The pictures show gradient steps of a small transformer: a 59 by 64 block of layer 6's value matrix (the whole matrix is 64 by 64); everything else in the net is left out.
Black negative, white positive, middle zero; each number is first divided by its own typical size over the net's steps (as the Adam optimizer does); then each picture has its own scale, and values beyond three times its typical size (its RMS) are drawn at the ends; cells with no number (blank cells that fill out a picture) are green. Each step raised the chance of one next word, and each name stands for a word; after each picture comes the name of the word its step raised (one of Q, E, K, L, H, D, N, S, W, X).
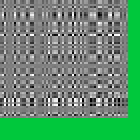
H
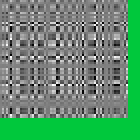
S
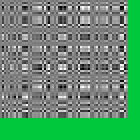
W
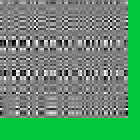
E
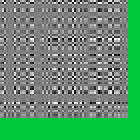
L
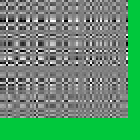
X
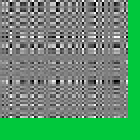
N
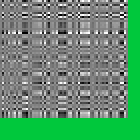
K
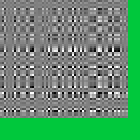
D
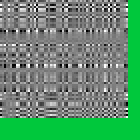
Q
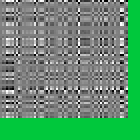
L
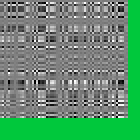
N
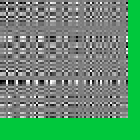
N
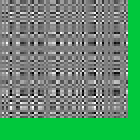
K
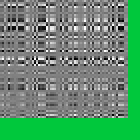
X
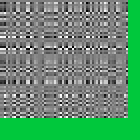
N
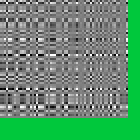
L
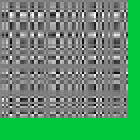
H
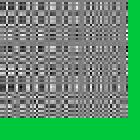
W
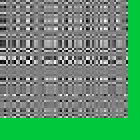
X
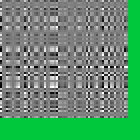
D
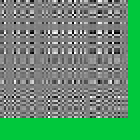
K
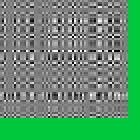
X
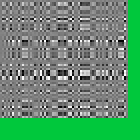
E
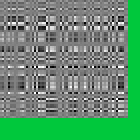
D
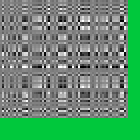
D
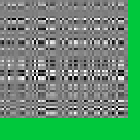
E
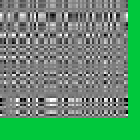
H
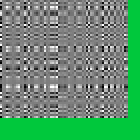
W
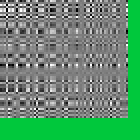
Q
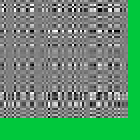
Q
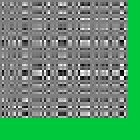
E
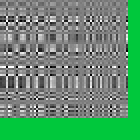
D
